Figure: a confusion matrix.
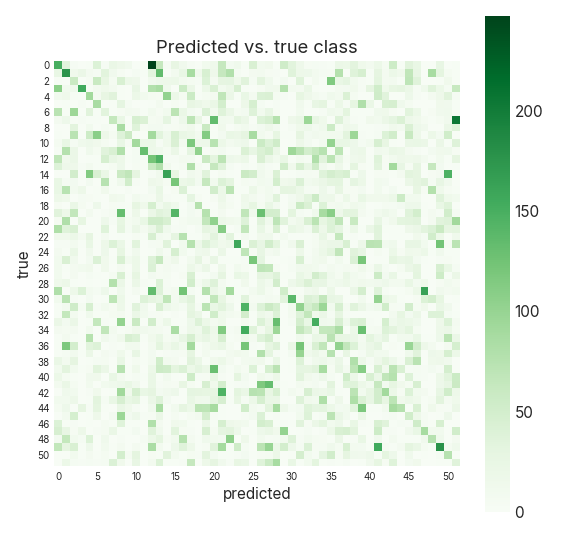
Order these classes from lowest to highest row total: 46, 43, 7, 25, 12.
46, 25, 43, 12, 7
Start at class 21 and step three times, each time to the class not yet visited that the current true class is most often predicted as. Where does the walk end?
13
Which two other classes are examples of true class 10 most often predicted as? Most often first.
17, 35
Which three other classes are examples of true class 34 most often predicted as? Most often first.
24, 39, 21
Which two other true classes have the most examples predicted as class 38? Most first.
9, 43
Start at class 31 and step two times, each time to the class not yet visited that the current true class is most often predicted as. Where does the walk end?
36
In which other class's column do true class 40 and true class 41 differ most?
27
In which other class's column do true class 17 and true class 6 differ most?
2
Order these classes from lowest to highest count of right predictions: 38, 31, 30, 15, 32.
32, 38, 31, 15, 30
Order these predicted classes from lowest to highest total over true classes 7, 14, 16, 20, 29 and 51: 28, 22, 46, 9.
9, 46, 22, 28
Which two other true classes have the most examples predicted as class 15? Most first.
19, 34
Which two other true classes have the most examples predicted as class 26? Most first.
19, 41
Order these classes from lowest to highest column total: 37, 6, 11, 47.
11, 47, 6, 37
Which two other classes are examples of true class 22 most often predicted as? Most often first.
16, 36
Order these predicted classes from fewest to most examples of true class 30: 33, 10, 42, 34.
10, 42, 33, 34
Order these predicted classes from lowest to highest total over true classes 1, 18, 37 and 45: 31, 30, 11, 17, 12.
11, 30, 12, 17, 31
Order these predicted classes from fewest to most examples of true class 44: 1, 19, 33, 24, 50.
50, 1, 33, 24, 19
